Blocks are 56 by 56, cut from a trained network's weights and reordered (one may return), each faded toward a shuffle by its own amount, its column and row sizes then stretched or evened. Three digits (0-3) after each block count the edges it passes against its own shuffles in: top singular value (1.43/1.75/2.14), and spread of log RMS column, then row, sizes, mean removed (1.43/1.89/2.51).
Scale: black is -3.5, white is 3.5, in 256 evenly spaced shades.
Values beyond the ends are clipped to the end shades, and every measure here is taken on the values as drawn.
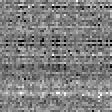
3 2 2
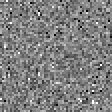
1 0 0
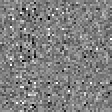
0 2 1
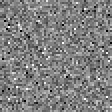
0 0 0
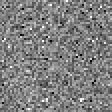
2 0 0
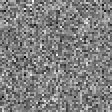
0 1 0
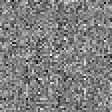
0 2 2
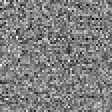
1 0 1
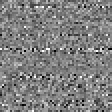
0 0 3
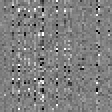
3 3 1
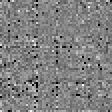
0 2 2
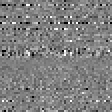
2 0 3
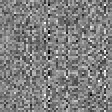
3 3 0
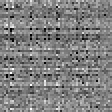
3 3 1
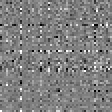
0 3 3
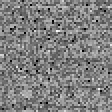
0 0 0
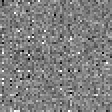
0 2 1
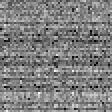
3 2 1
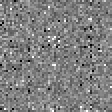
0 2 1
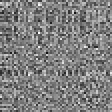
3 1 2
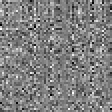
2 3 1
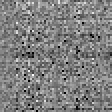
1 3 0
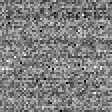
1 0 0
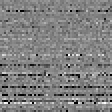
3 1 3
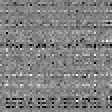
3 2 3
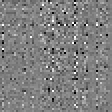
1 3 2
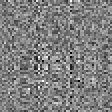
3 2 2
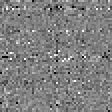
0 1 2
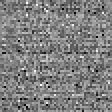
1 2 1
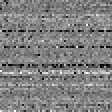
3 0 3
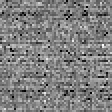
2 1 1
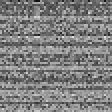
3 0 0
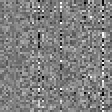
2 3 1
